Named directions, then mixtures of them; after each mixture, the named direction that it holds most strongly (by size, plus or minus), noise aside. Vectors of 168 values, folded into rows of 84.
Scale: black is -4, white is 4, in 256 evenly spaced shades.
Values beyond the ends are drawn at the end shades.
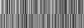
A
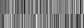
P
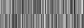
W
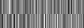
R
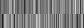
P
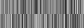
A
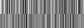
A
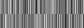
A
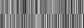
A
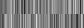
P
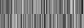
W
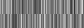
W
